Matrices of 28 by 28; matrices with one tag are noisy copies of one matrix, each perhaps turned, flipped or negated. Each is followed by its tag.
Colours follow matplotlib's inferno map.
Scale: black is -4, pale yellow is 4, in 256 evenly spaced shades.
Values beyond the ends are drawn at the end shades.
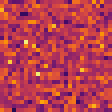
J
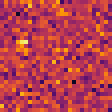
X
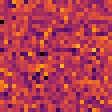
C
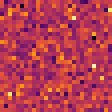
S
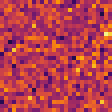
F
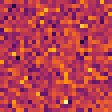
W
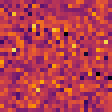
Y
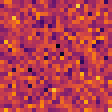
X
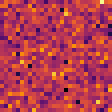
S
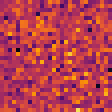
C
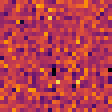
C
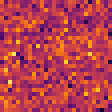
J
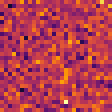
W
